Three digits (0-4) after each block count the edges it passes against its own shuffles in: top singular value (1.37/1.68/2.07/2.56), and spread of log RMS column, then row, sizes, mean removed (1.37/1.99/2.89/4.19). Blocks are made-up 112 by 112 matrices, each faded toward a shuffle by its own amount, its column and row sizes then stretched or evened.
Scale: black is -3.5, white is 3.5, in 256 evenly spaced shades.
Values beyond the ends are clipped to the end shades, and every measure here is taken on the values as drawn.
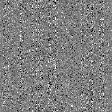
2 3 0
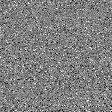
1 0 2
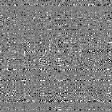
3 2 4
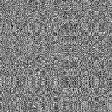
4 1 1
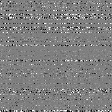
3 1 4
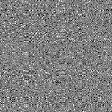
4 0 2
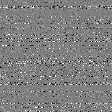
3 0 4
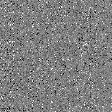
0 2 1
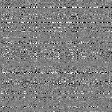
3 2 4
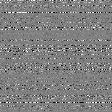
2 0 4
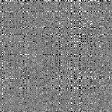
4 3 3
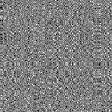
4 2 0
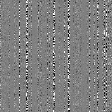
3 4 0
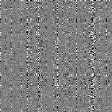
4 4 2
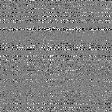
3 2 4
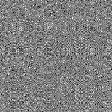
4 0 1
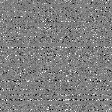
1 1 3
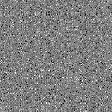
3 1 1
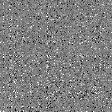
1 2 2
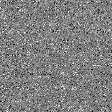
1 0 2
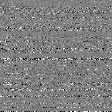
1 0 4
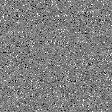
1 0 2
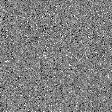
1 1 1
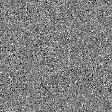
0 1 1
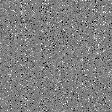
0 2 1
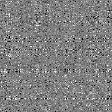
3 2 3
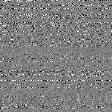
3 1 4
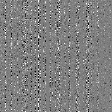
2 4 0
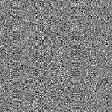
4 2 0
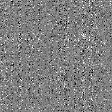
1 3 1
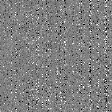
0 3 1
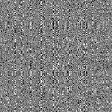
4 3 0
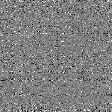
2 1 3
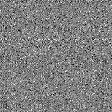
3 0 1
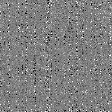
0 3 2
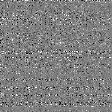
0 2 3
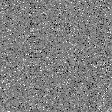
2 1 0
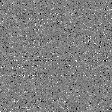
1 1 2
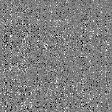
1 3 2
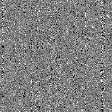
2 3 0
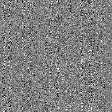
0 3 1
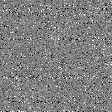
0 0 2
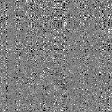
4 3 2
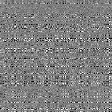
4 2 4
